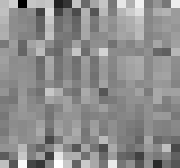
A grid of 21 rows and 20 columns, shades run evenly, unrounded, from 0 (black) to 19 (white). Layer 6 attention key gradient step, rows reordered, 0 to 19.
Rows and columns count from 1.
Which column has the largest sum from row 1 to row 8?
16
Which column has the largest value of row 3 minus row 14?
6
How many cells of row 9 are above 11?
9
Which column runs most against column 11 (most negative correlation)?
19
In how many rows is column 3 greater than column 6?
9
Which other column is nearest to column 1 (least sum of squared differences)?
15
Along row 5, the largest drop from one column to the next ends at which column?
7
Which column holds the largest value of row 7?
12
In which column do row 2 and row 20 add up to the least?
5
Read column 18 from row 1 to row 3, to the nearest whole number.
11 13 11
